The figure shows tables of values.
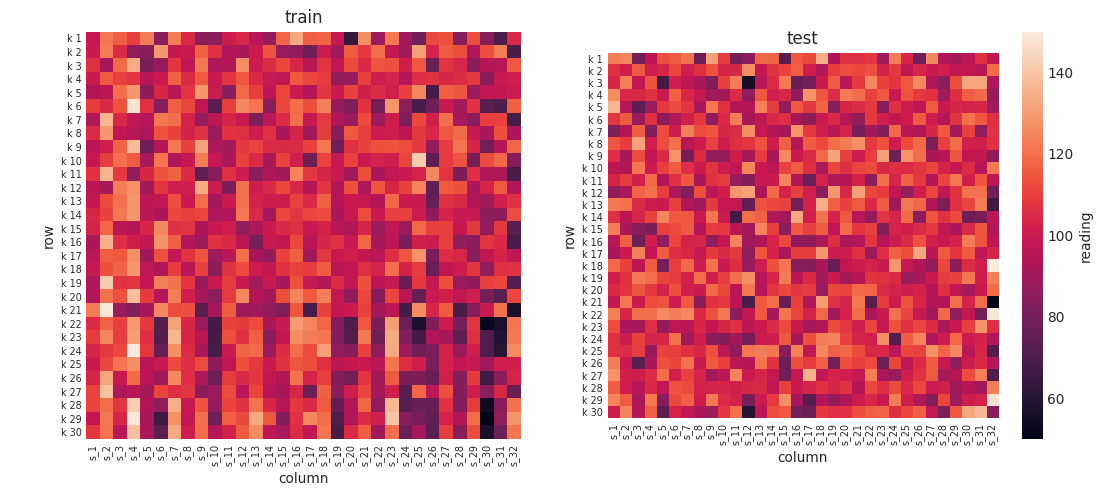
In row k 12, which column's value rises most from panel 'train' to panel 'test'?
s_11
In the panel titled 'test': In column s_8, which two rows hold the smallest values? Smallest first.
k 1, k 21
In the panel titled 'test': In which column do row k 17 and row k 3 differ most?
s_5
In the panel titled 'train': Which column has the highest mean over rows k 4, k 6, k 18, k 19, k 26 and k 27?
s_2
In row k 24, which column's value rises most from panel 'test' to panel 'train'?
s_4
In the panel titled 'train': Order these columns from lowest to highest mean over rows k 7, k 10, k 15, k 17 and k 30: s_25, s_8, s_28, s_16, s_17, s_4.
s_17, s_28, s_8, s_16, s_4, s_25
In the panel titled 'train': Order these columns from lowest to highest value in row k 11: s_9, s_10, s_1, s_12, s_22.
s_9, s_10, s_22, s_12, s_1
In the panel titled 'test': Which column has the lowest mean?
s_12
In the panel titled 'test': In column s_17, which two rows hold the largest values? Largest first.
k 27, k 4
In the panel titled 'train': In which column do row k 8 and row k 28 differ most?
s_4
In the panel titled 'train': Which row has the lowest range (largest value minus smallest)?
k 4
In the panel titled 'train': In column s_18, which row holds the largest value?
k 24
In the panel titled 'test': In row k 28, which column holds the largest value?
s_32
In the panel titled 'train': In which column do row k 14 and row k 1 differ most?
s_20
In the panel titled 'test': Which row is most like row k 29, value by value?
k 18
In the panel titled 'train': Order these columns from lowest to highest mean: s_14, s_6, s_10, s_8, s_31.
s_10, s_31, s_14, s_6, s_8
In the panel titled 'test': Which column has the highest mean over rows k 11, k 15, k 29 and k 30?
s_31
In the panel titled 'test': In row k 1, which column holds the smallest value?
s_15
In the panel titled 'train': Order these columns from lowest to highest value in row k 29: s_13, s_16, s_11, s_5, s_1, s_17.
s_5, s_1, s_16, s_11, s_17, s_13
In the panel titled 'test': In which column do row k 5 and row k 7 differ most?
s_1
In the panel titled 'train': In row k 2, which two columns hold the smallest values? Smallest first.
s_32, s_17
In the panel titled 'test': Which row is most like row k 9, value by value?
k 24
